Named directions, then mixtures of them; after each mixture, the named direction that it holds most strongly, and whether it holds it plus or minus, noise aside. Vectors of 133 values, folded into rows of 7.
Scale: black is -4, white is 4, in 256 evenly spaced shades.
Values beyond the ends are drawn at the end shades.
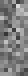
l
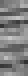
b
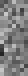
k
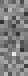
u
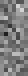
l, plus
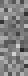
u, plus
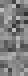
l, minus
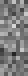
u, minus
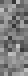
u, plus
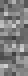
b, minus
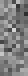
l, minus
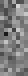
l, plus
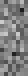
u, minus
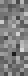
u, minus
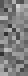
l, plus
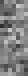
l, plus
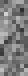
k, plus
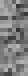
l, minus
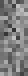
l, plus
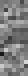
b, minus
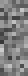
k, minus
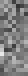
k, minus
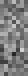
u, minus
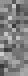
l, minus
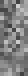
l, plus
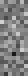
u, minus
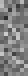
u, minus
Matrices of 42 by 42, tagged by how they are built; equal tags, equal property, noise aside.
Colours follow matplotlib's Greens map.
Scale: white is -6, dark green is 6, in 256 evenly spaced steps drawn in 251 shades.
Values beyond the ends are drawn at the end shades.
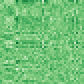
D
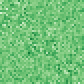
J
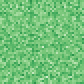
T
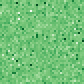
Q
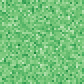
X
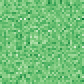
D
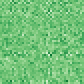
D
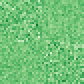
J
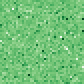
Q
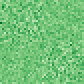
J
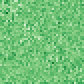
J
